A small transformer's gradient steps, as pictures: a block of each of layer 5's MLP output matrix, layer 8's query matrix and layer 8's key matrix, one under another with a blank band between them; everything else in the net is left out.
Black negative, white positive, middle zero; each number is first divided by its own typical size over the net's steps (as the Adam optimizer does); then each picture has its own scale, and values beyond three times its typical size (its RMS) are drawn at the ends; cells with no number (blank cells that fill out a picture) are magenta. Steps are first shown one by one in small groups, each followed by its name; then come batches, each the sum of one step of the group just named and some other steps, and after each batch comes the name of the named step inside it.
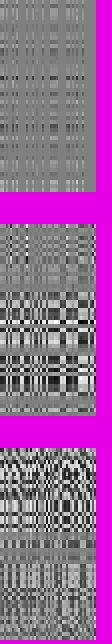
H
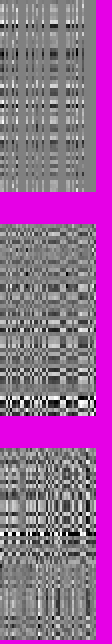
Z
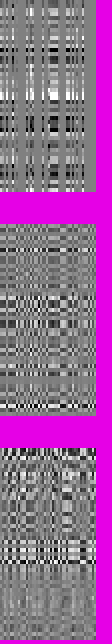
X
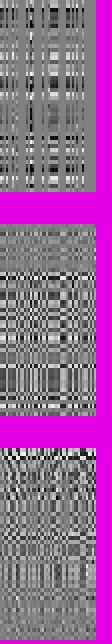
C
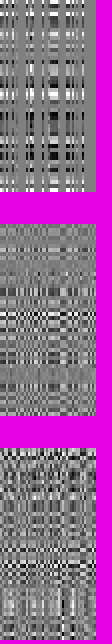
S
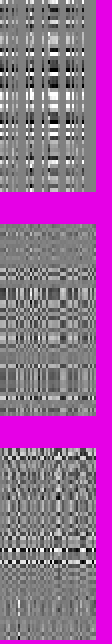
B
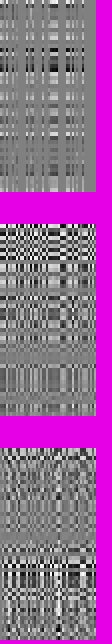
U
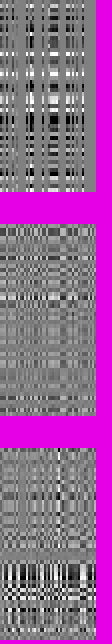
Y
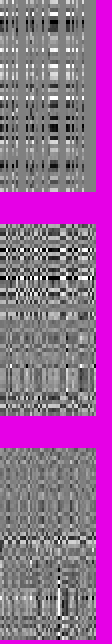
C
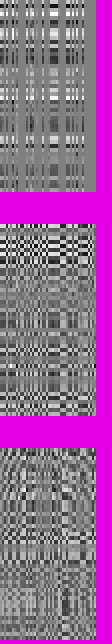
X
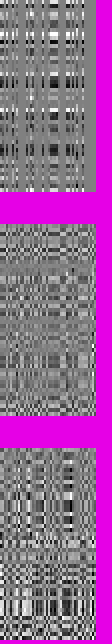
S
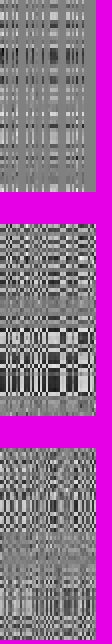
H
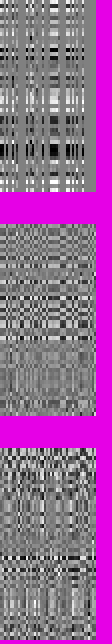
U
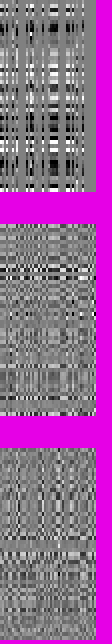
Y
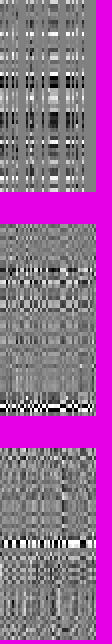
C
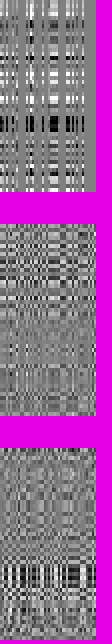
Y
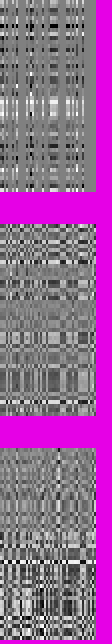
Y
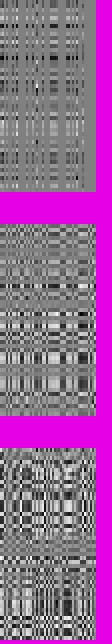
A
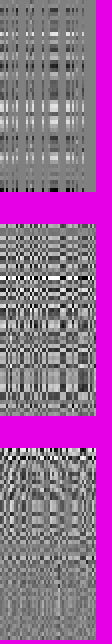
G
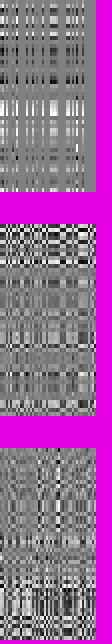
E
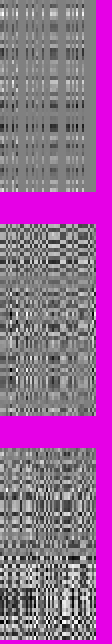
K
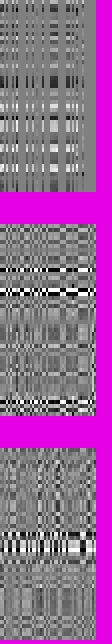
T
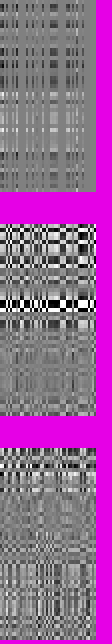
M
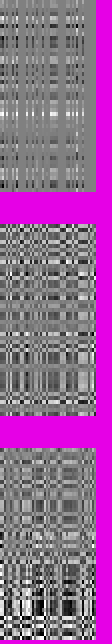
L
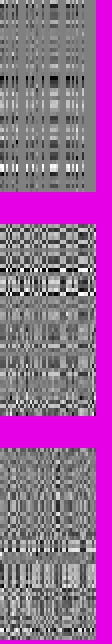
T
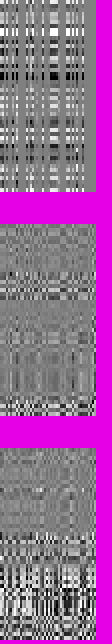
E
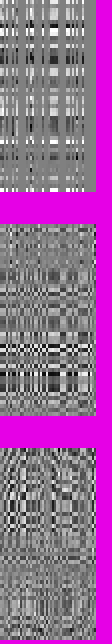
E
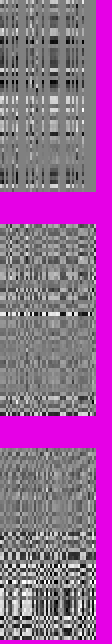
A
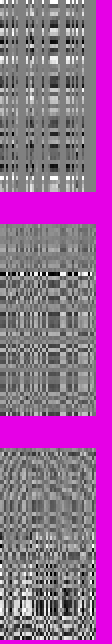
L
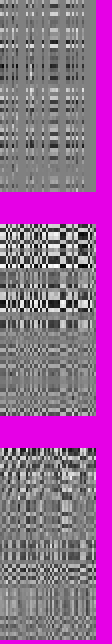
M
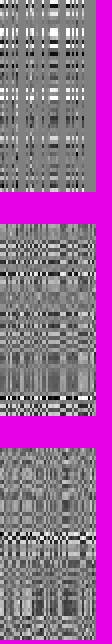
L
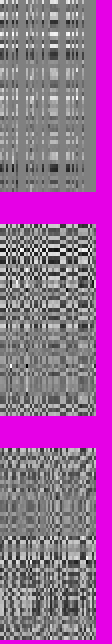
G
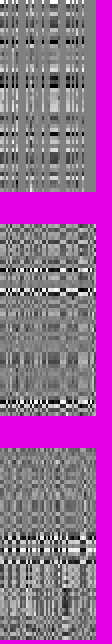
T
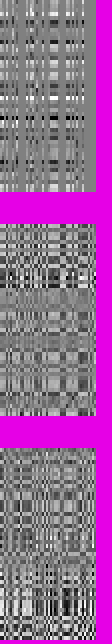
A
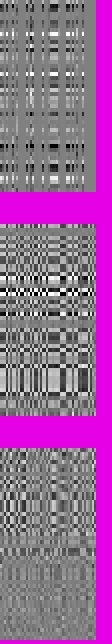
G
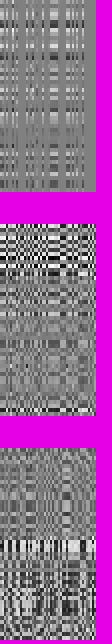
L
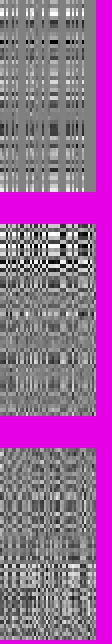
K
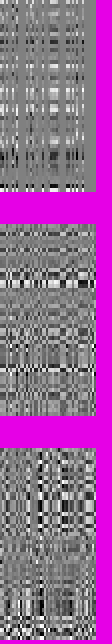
L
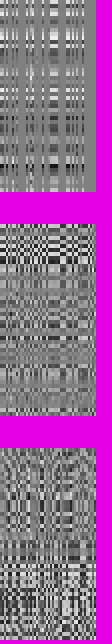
K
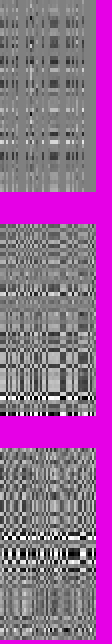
A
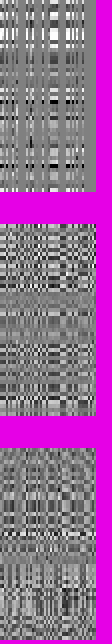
E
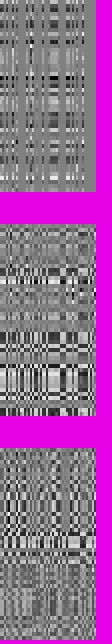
T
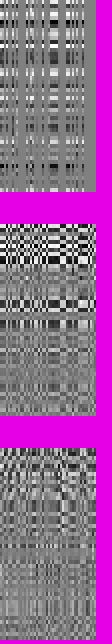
M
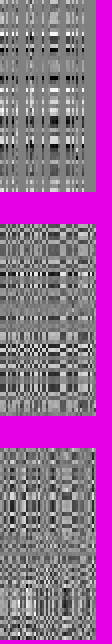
E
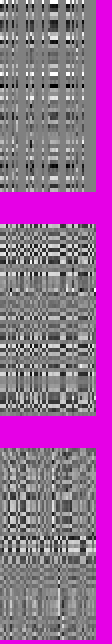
T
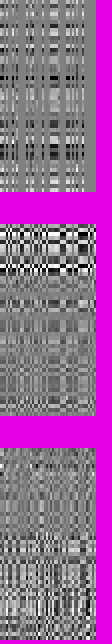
M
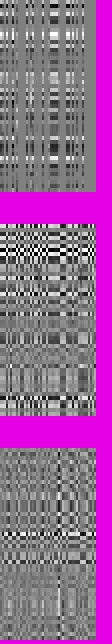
G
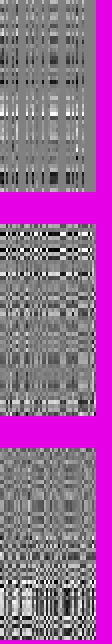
E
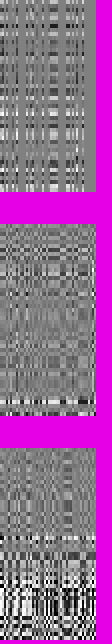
E
